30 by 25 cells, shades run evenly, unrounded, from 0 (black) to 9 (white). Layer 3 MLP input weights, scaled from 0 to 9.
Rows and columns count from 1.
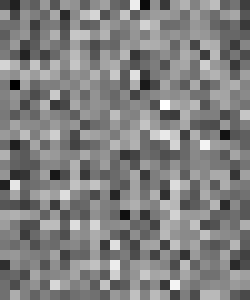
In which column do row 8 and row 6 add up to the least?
15
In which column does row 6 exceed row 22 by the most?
13
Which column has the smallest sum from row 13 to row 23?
3
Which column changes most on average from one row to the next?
17
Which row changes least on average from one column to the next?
16
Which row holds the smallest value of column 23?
14
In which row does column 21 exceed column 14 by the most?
7
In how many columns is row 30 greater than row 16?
12
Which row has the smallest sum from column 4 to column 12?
18
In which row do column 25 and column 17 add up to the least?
1
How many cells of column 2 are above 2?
26
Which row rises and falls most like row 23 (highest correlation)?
11
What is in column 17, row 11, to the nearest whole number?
9
